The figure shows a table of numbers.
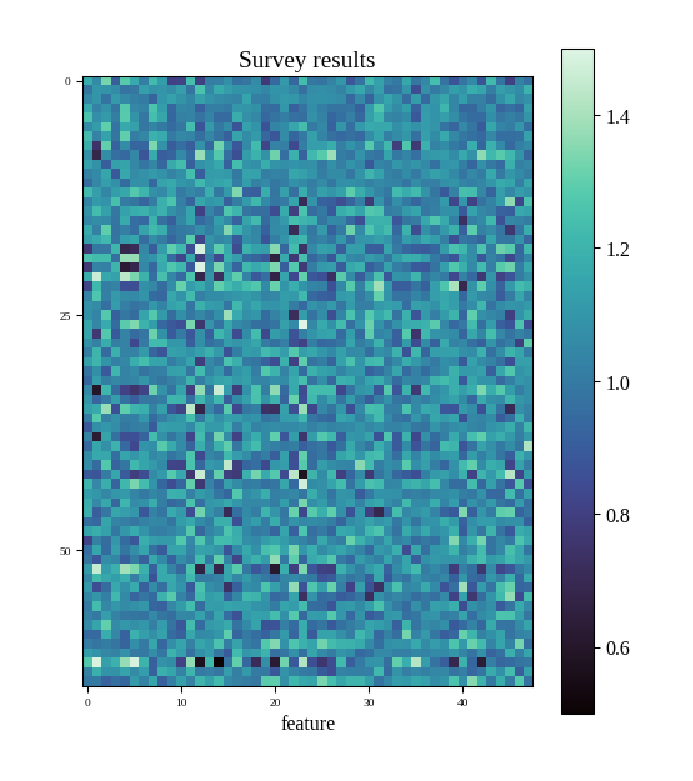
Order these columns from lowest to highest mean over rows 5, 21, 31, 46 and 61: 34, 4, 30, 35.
30, 34, 35, 4
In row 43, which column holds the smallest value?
12
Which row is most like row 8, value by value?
51
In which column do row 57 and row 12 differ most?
16
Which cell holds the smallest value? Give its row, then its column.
62, 14
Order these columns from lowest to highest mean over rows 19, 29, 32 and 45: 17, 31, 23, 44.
44, 17, 31, 23
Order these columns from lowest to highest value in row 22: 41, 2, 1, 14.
2, 41, 1, 14
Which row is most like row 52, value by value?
21
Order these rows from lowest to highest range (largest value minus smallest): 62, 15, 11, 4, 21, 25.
11, 4, 15, 25, 21, 62
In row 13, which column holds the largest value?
45
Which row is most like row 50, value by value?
29
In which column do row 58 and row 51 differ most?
20
